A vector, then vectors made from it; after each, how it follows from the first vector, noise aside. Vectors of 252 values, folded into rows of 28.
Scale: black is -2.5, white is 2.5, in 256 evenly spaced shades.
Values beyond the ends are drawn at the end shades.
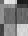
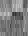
wrapped around, shrunk.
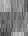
reversed, shrunk.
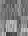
wrapped around, shrunk.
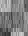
reversed, shrunk.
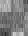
reversed, shrunk.
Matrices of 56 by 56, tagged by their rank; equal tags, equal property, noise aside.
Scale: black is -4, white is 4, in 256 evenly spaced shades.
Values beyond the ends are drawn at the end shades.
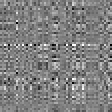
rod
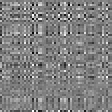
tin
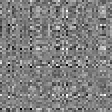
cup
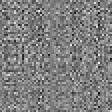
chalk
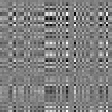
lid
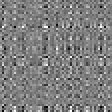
tin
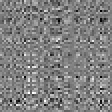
cup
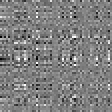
rod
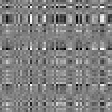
lid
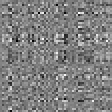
cup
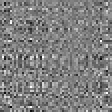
cup
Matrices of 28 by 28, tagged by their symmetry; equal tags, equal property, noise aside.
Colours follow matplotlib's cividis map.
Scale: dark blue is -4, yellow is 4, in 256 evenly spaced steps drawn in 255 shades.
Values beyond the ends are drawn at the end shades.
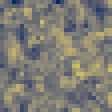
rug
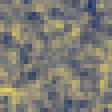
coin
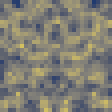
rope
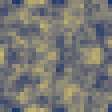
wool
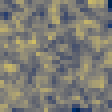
rug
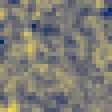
coin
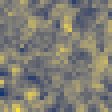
rug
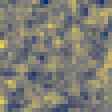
coin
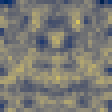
rope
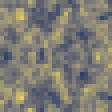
wool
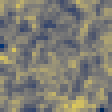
rug
